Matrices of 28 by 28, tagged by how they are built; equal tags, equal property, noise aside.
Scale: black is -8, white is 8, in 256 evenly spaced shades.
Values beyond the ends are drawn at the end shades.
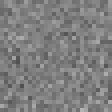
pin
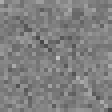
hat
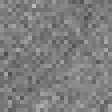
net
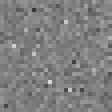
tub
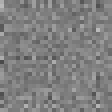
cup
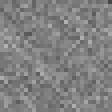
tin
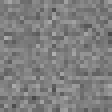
cup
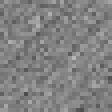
net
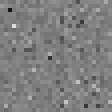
tub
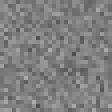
pin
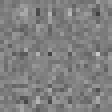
cup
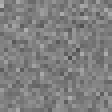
pin
